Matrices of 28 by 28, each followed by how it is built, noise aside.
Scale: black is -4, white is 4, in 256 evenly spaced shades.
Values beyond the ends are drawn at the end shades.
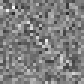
banded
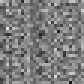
repeating rows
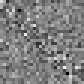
banded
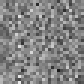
repeating rows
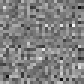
low rank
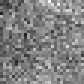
smooth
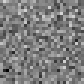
noise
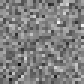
noise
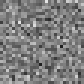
noise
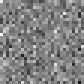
repeating rows
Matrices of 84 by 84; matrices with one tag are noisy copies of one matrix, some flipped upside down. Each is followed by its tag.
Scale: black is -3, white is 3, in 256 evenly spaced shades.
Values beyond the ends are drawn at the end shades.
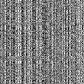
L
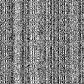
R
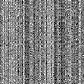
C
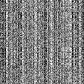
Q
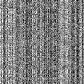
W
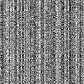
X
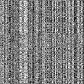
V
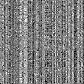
V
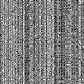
C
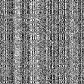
R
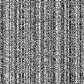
X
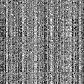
Q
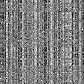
Q
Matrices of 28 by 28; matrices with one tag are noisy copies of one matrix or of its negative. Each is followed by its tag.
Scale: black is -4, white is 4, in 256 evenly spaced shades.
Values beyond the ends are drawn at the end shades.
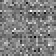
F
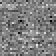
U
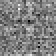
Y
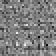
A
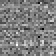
A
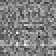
A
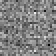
F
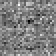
Y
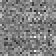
F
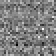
A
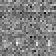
F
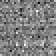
A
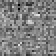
Y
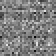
F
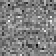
U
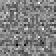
A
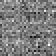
F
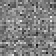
U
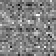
Y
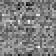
Y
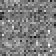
F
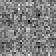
Y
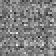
A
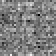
Y
